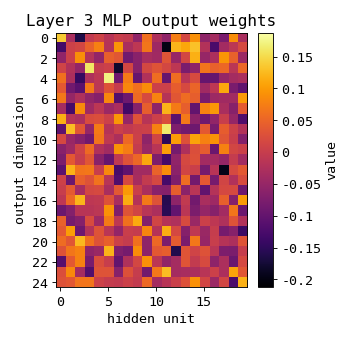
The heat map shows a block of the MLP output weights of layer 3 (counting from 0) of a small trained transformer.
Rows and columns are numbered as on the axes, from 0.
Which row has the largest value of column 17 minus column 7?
2
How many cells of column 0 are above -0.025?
16
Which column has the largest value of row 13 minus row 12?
11
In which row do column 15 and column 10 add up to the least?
15
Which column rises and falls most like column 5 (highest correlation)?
10
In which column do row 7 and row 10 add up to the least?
1
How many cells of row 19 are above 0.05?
3
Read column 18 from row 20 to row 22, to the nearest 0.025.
-0.025 -0.075 -0.1
